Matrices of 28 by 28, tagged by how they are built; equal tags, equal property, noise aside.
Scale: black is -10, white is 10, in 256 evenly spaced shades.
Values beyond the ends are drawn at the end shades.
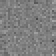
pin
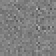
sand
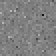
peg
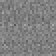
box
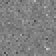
peg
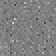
peg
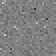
peg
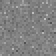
peg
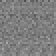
box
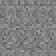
box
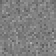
box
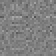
sand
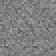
box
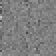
pin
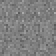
box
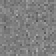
pin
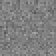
box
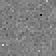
peg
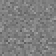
box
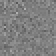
pin
